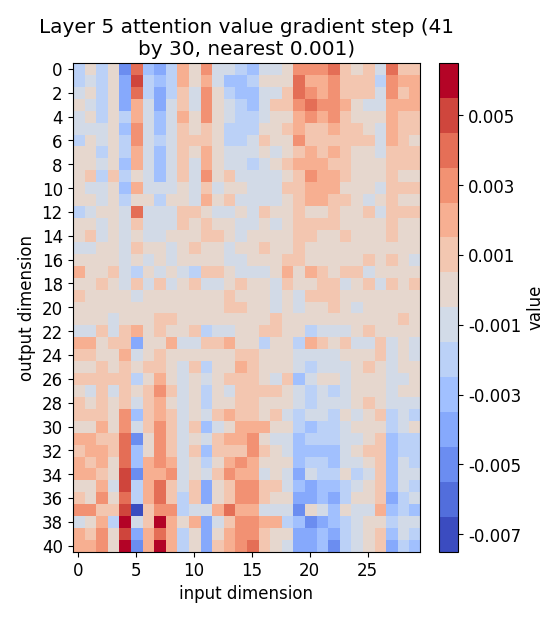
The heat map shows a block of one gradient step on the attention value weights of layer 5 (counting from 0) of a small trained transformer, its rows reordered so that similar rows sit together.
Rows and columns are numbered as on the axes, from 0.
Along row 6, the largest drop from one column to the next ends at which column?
6
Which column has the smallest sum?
19
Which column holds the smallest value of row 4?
7
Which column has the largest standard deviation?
4
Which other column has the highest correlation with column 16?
10
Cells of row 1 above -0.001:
18
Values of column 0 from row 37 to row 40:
0.003 -0.001 0.002 0.002
